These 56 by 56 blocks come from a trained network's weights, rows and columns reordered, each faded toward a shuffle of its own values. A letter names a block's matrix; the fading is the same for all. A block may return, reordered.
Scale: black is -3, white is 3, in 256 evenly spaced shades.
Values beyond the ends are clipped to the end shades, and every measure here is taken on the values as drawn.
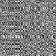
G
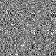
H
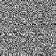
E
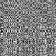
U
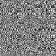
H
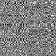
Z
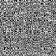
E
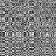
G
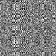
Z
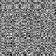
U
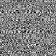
E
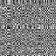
G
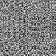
E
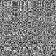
E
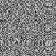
E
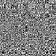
H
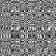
G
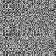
E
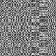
U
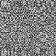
E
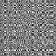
G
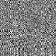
Z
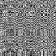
U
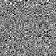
H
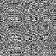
H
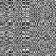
G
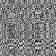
U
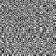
Z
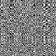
Z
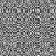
U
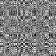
G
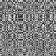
U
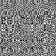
U
